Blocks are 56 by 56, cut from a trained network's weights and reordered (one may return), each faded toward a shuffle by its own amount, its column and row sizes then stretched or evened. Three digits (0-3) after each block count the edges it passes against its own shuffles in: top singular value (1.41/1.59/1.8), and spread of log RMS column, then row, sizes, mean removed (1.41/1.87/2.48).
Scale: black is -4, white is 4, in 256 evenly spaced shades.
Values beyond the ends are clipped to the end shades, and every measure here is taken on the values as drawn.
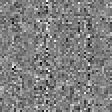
3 3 0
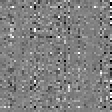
1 3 2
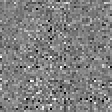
0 2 2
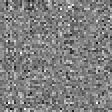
2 2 2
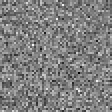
2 1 0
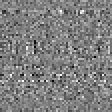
1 0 3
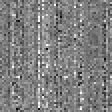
3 3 0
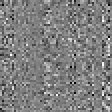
3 3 1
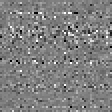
0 2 3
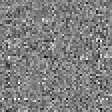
1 2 1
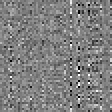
3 3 0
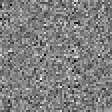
1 2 0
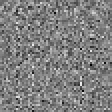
1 2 0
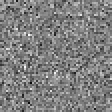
0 1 0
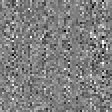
1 3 0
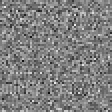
1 0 1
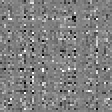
1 3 3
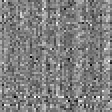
3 0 2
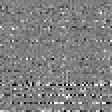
2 0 3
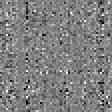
0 3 2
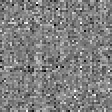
0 0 2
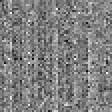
3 2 1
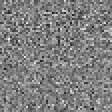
1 0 2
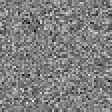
2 0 1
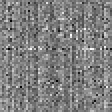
3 1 2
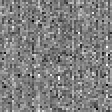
2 2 1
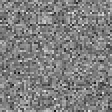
2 0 1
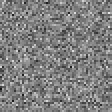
2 0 2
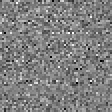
0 0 2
